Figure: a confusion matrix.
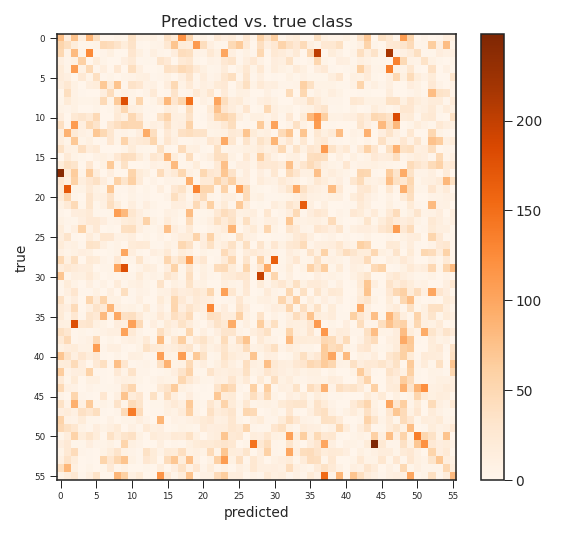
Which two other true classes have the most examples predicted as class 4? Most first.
2, 0
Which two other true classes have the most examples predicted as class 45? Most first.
11, 29
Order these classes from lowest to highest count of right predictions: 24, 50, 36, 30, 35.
30, 35, 24, 36, 50
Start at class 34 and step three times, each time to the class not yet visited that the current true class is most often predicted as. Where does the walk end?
32
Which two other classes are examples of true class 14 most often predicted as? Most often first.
37, 47
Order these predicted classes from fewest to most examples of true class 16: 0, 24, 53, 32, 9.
24, 0, 9, 53, 32
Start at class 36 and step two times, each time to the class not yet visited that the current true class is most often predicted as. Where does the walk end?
46
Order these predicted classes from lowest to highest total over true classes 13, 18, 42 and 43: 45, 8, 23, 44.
44, 45, 8, 23
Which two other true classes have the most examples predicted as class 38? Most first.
40, 19
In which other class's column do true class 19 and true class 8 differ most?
9
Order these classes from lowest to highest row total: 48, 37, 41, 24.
48, 24, 37, 41
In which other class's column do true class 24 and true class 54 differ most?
47
